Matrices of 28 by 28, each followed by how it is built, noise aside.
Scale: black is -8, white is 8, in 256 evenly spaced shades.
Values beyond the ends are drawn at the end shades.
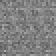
repeating columns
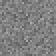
repeating rows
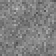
smooth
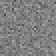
noise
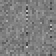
uneven columns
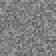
noise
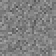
repeating rows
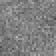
smooth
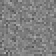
repeating rows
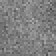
smooth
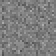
repeating rows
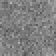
smooth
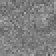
smooth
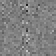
uneven columns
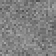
smooth
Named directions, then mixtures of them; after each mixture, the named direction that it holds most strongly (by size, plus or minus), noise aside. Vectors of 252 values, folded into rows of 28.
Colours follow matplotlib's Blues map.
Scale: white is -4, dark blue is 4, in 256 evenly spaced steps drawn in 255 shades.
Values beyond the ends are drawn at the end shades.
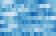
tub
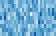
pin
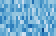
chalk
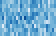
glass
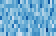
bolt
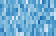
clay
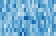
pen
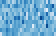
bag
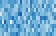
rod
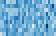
bag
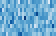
bolt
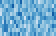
rod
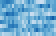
tub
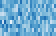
rod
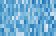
clay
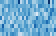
bolt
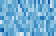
clay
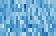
chalk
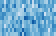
pen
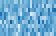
rod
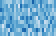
chalk
